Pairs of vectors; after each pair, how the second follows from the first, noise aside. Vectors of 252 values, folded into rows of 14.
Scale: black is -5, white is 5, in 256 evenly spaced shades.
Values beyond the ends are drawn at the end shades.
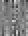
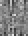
reversed.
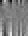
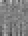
negated, shrunk.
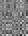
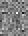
wrapped around, negated.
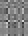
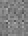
negated, shrunk.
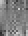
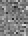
shuffled.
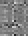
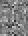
copied.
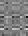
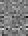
copied.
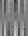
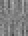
reversed, shrunk.
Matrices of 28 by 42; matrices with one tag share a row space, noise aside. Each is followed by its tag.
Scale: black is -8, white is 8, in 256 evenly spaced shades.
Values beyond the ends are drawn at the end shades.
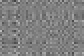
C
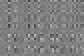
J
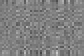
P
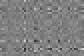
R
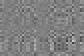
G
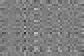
R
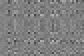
J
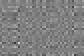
C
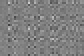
J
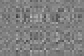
P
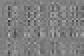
J
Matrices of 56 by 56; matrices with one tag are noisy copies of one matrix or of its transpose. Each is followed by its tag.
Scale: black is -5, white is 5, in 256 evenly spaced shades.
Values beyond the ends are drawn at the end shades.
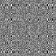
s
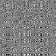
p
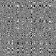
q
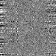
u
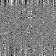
u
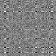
s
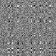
q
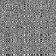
p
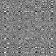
s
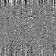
u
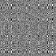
s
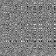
p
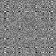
s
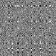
q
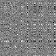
p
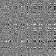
p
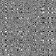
q
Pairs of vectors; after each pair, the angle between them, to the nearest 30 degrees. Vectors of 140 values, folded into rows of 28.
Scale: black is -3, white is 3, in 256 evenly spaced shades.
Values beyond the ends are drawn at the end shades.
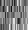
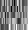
30 degrees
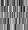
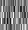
90 degrees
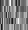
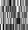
150 degrees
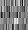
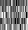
120 degrees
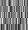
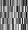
90 degrees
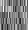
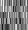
30 degrees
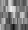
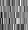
90 degrees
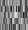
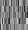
90 degrees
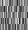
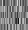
150 degrees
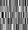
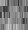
120 degrees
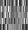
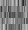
150 degrees
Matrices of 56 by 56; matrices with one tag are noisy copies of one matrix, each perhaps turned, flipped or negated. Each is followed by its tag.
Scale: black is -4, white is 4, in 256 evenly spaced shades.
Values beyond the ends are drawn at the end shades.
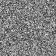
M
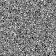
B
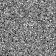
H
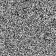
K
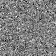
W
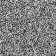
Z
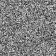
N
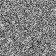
K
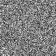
N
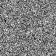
M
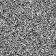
K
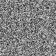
H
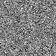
M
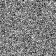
N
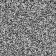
N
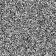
N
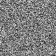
B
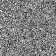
Z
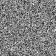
K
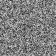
H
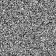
K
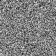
M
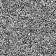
Z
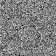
B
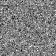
N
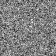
H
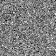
B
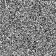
N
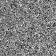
M
